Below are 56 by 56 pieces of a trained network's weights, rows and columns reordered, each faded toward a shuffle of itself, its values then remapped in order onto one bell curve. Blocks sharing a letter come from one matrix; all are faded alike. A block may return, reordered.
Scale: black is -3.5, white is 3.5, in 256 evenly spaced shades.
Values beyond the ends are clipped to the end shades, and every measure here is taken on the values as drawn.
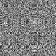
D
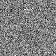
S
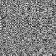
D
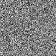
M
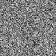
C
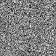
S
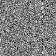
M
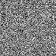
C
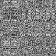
D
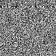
S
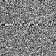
D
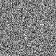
M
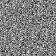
M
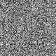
S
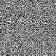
D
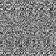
D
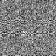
D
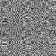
D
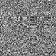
D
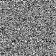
S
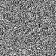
C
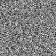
C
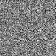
M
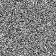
S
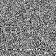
S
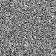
M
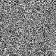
S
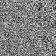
M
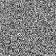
M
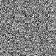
M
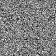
S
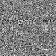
C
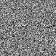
S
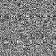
D
